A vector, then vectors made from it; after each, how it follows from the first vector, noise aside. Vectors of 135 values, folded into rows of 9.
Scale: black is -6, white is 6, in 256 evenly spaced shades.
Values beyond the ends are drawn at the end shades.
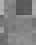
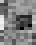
wrapped around, scaled up.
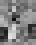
wrapped around, scaled up.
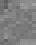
wrapped around, negated, shrunk.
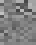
sign-scrambled.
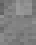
negated, shrunk.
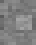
wrapped around, negated, shrunk.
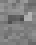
wrapped around, partly zeroed.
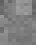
negated, shrunk.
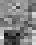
reversed, scaled up.
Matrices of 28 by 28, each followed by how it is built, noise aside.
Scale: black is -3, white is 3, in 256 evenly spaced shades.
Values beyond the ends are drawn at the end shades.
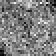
smooth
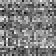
blocks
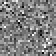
block diagonal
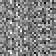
repeating rows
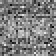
blocks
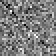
diagonal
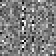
uneven columns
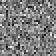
noise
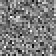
noise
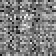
blocks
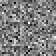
repeating rows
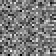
repeating rows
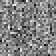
noise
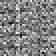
repeating rows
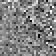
upper triangular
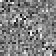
block diagonal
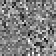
block diagonal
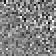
upper triangular
